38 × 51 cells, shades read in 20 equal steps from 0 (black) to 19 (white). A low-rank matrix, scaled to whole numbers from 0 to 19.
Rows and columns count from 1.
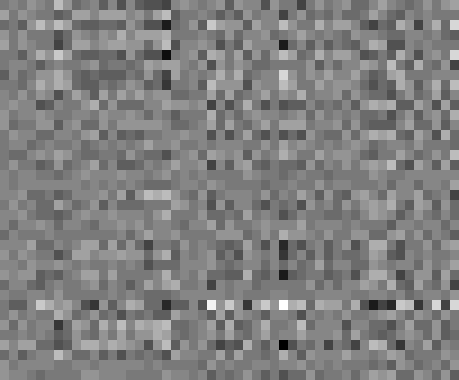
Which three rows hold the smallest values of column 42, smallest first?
31, 3, 9
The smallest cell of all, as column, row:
32, 35
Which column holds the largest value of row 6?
51
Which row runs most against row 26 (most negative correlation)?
8
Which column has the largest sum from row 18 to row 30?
42
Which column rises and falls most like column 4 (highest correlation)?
48
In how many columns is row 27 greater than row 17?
23
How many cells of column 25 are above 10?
12
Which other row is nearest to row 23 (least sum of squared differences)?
37
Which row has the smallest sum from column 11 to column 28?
6
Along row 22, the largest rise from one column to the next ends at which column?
28
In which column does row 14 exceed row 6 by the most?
19
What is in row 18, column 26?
9
